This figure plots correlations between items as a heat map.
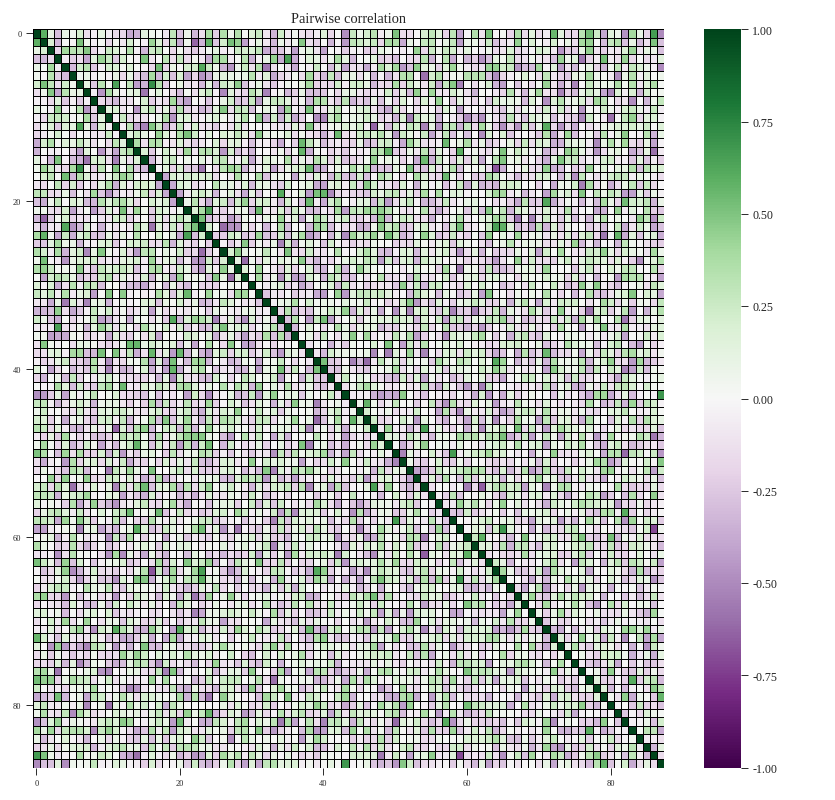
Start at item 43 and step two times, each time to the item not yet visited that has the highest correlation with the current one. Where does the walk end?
79
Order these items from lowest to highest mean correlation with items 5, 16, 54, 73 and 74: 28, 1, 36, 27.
36, 28, 1, 27
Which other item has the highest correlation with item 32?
52
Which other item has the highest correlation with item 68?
60
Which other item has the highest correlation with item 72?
0
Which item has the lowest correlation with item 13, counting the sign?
78
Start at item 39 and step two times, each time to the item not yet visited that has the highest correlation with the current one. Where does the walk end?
23
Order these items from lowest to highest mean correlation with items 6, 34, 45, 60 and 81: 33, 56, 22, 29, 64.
29, 56, 33, 64, 22
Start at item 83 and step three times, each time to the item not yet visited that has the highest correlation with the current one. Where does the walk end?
86
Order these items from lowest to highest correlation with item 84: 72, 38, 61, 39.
38, 61, 72, 39
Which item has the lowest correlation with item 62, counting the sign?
54
